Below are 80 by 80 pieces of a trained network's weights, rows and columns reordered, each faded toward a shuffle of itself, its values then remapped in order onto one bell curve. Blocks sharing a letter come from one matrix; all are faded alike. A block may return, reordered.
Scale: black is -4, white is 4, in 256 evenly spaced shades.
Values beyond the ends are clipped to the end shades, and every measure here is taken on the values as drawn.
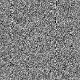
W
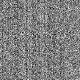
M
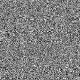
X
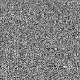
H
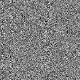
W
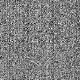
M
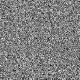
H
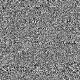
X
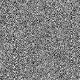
W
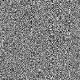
W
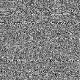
H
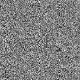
W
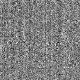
M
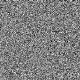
X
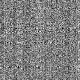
M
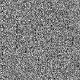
W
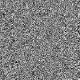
W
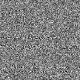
X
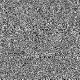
X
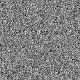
H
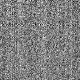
M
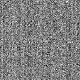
M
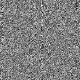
W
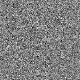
W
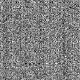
M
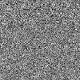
X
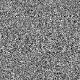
X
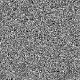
H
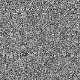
H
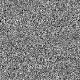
H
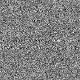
X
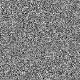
X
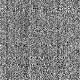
M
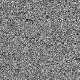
H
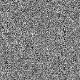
W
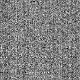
M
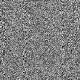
W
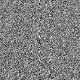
W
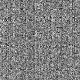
M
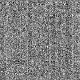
M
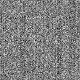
M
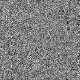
W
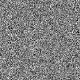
W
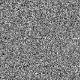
X
